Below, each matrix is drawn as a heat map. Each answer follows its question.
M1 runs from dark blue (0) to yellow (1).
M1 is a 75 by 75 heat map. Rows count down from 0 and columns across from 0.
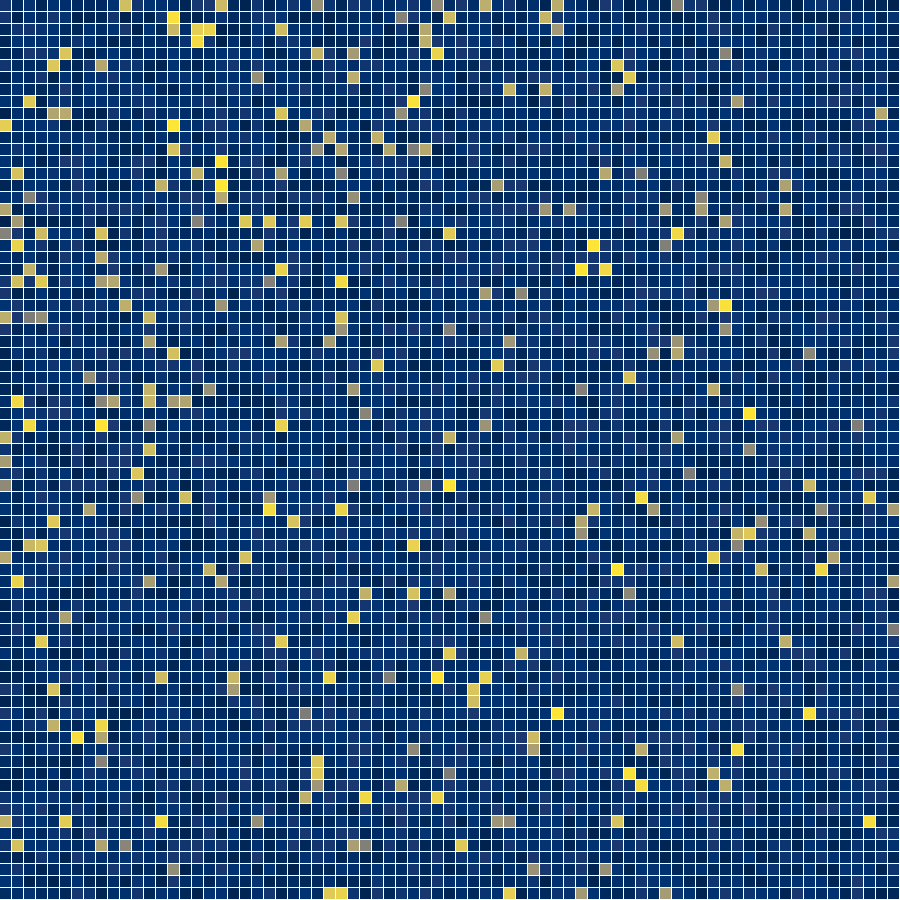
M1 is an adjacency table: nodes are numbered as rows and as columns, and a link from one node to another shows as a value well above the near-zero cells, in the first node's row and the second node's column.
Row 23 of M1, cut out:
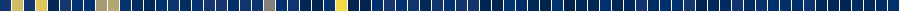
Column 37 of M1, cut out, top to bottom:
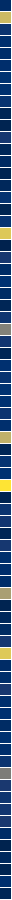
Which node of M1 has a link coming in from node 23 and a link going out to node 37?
node 1
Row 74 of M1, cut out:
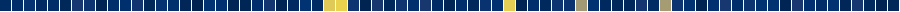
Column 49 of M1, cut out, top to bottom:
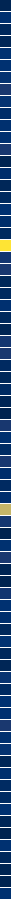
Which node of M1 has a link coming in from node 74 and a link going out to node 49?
node 42
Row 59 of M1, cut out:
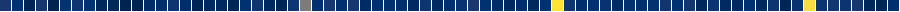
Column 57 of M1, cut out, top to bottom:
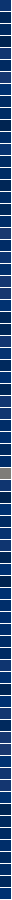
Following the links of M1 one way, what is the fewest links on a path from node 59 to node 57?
6
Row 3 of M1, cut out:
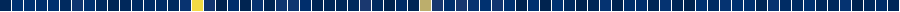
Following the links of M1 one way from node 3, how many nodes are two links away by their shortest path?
9
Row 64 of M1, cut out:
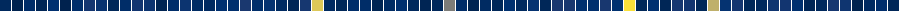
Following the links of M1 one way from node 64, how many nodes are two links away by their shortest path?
10
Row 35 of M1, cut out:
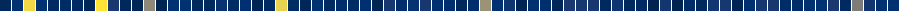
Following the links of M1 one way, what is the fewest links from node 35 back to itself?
2
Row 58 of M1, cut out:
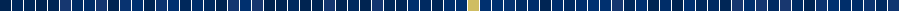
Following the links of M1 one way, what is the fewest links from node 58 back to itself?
6
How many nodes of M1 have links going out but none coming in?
3
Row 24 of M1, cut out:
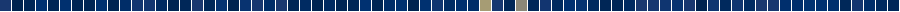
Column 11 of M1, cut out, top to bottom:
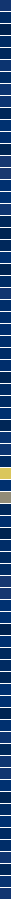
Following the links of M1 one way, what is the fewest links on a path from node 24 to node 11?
7
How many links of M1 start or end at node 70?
6
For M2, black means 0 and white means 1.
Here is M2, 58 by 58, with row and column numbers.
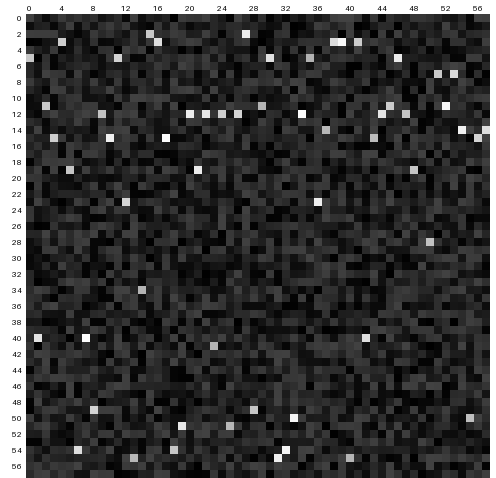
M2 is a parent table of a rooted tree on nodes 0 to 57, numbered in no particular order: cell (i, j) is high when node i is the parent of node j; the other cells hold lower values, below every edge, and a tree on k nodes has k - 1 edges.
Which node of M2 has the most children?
12
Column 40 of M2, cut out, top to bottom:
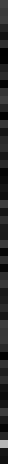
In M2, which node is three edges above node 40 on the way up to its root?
28
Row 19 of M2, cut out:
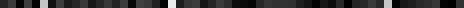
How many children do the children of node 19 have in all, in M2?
5
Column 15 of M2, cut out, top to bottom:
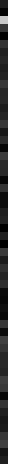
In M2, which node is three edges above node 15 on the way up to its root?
5
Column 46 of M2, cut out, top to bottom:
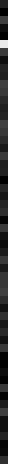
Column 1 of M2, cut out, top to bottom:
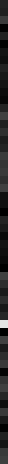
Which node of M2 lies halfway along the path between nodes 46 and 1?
51
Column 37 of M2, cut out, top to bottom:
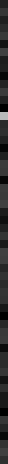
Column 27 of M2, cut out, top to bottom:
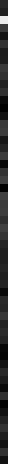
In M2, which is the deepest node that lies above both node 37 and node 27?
2
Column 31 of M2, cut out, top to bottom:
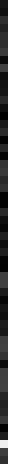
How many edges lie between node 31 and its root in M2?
4
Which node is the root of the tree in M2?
49
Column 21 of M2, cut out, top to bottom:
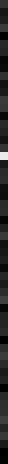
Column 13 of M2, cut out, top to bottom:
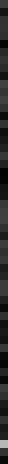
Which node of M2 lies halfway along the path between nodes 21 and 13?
7
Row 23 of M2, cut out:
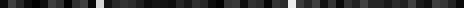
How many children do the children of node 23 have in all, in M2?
8
